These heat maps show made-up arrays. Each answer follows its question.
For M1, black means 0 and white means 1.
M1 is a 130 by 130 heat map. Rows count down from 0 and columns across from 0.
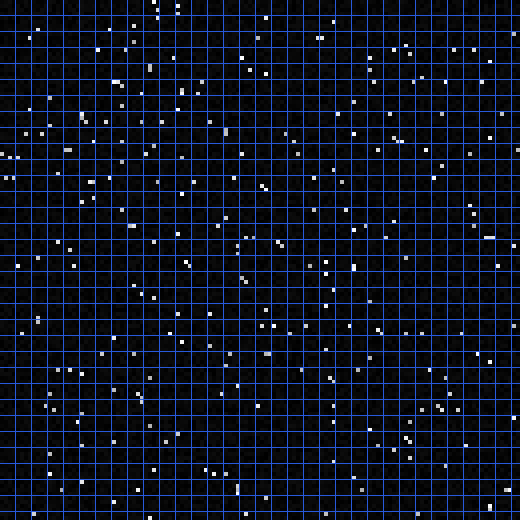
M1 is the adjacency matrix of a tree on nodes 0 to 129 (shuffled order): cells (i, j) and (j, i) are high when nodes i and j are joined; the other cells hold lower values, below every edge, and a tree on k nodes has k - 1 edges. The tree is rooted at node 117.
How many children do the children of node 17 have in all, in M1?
4
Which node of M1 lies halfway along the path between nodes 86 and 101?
27
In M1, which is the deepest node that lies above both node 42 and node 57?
83
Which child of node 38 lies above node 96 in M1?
60
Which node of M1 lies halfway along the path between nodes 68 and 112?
59
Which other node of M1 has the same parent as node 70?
128
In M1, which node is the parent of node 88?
66
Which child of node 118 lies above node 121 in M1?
12
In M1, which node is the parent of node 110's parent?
20
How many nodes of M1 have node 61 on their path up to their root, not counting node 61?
10
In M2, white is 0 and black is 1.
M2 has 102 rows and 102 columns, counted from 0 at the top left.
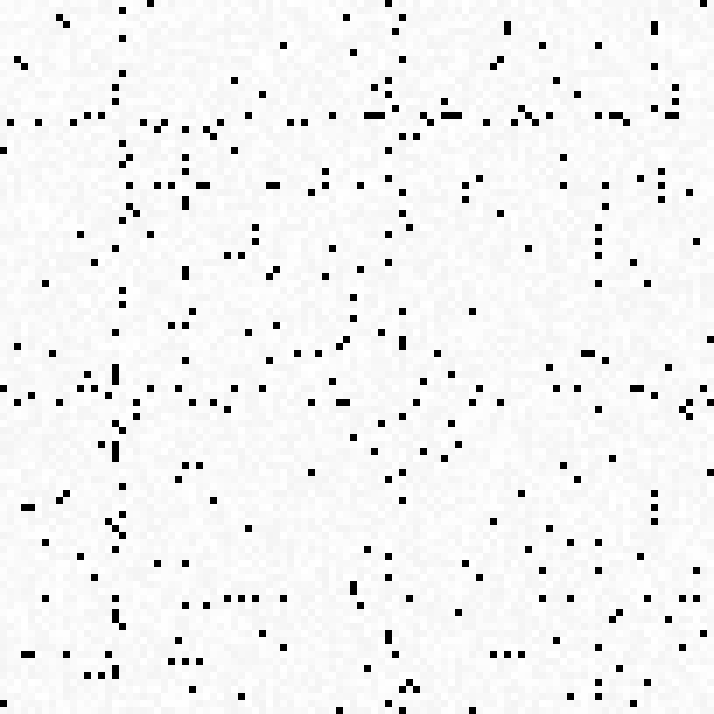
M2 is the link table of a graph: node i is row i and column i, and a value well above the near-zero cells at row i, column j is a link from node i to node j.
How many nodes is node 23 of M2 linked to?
1
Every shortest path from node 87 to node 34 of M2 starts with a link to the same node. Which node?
node 16
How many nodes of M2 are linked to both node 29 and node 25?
0
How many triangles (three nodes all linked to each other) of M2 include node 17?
0
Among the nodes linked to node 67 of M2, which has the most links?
node 57
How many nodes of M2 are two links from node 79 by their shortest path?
10
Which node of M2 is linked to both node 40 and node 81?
node 85
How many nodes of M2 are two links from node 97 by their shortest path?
9
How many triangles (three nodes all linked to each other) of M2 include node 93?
8
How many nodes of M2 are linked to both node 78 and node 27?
0
